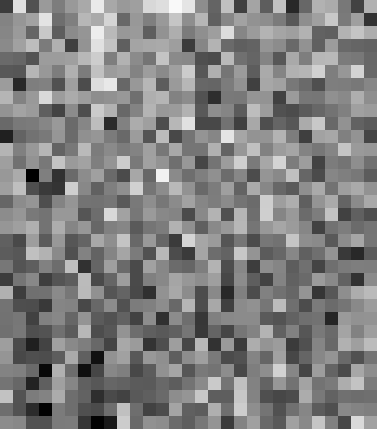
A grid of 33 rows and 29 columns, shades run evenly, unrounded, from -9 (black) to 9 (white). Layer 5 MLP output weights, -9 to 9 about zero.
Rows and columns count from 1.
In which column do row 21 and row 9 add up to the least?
7
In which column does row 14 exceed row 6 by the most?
13
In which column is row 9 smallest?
5
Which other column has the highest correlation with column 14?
2
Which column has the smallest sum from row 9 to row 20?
29
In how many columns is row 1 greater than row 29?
20
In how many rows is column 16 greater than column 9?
12
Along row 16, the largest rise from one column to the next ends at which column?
21
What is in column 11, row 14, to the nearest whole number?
3
